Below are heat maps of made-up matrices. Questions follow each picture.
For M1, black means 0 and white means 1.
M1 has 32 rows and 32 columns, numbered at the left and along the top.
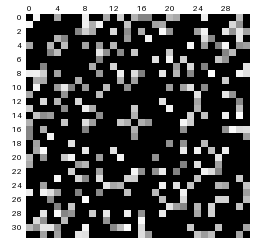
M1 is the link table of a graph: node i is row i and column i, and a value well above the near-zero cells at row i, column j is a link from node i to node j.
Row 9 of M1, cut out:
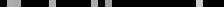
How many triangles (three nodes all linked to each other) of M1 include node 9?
3
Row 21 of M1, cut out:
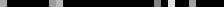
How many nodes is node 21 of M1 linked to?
6
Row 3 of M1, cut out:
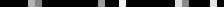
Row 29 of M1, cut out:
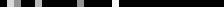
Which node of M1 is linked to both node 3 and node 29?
node 5
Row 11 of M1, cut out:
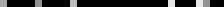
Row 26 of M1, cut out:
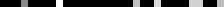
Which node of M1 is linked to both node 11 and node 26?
node 28
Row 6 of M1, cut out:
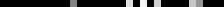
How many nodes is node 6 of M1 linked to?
6
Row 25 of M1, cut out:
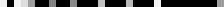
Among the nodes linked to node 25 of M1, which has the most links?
node 2
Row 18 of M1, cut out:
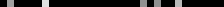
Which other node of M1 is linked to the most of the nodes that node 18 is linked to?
node 10
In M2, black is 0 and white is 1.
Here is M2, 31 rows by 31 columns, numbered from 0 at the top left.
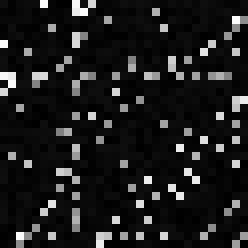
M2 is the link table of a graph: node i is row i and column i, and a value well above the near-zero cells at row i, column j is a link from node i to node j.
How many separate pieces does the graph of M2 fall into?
3
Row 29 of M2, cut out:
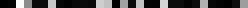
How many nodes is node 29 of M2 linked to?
10
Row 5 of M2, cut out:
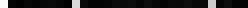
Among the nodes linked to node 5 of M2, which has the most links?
node 9
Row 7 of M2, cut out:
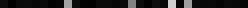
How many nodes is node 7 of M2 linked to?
4
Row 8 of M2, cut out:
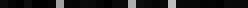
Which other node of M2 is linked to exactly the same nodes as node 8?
node 23
